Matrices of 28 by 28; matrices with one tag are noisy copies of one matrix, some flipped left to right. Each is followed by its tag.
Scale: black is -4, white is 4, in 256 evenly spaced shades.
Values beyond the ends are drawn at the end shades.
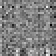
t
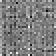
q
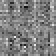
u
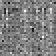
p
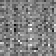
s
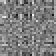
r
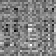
s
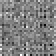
q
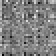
r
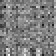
t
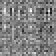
p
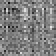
p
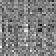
s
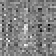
s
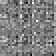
r
